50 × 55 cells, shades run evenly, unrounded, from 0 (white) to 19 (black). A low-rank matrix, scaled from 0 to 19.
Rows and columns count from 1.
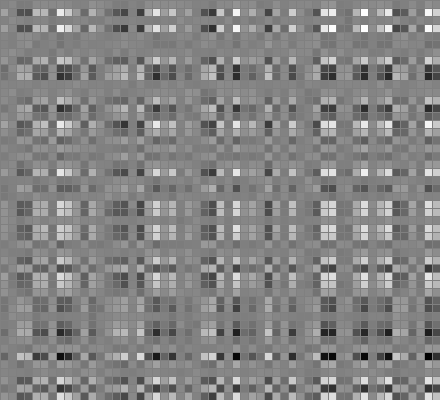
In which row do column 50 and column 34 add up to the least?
45
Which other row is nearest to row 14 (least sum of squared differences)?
49
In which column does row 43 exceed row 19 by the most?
46
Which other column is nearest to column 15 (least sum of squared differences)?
3
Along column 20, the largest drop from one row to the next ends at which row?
50
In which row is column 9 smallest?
4
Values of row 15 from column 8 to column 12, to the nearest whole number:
11 11 10 8 11
